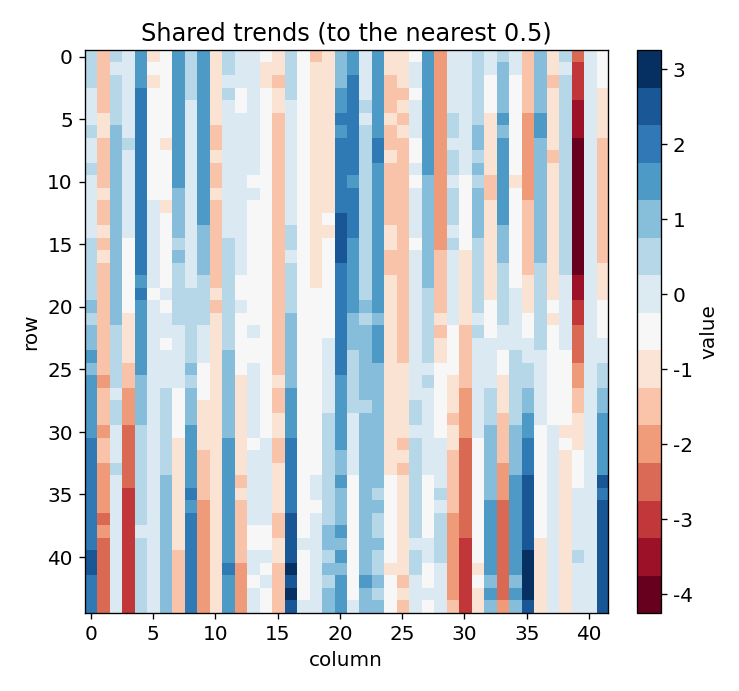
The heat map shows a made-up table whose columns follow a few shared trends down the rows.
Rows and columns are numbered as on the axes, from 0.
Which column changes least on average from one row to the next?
40
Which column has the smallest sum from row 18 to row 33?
39
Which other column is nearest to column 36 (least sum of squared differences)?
31
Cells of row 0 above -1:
30
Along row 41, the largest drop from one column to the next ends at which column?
1
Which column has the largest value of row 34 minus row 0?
35
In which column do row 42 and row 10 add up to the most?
20
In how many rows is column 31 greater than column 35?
23
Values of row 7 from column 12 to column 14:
0 0 -0.5
